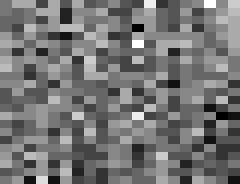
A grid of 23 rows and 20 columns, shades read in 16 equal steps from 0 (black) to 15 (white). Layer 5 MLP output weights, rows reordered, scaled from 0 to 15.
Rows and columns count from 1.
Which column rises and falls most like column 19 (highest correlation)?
8
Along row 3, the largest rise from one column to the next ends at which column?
7
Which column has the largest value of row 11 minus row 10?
3
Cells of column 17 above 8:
3
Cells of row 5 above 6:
12
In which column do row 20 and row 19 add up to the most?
14
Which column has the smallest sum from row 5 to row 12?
15
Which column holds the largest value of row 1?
18
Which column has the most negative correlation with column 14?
13
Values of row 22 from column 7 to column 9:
2 6 3
